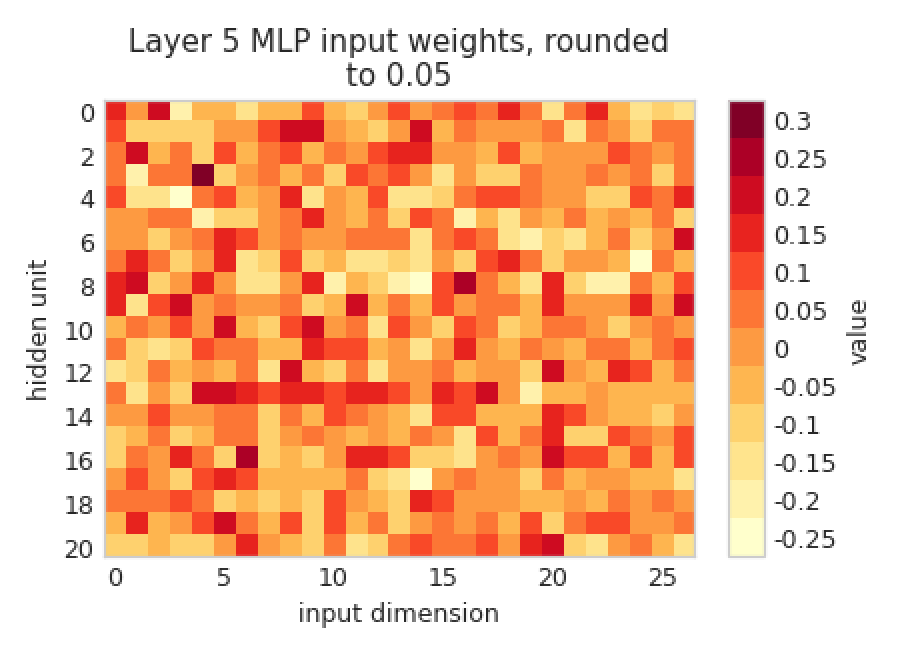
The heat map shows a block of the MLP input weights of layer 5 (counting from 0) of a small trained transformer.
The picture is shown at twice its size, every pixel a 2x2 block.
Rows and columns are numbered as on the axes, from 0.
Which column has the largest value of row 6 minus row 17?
26
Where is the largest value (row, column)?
3, 4
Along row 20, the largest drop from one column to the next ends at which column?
21
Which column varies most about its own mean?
14
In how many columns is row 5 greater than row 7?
13
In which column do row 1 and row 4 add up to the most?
8
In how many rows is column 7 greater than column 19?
6
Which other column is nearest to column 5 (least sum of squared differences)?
17
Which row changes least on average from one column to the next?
18
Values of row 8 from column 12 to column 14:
-0.1 -0.2 -0.25
